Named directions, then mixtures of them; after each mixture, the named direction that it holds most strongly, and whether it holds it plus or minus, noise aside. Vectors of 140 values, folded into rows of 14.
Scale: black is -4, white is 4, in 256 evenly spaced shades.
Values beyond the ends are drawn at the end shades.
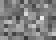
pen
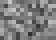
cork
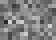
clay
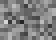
clay, minus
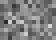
clay, plus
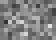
clay, plus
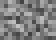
cork, plus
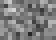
cork, plus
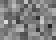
clay, minus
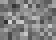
clay, plus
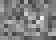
pen, plus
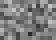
cork, plus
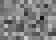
pen, minus
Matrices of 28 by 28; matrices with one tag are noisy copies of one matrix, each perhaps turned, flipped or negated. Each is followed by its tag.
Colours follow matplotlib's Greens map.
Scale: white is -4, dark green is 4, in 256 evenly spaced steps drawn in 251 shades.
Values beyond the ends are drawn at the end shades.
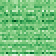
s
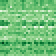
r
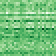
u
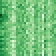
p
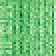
s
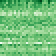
p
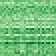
u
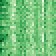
p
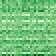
s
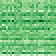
s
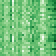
p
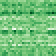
r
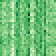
r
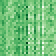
u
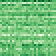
s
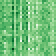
u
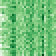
p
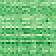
u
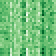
r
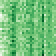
p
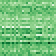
u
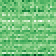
s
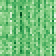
s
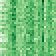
p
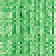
s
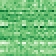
r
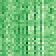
u
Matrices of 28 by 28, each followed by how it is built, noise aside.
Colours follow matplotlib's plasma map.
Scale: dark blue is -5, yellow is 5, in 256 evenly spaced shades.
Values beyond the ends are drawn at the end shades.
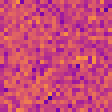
blocks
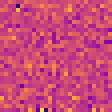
uneven rows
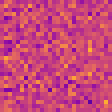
low rank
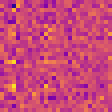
low rank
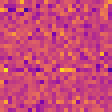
uneven rows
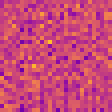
low rank
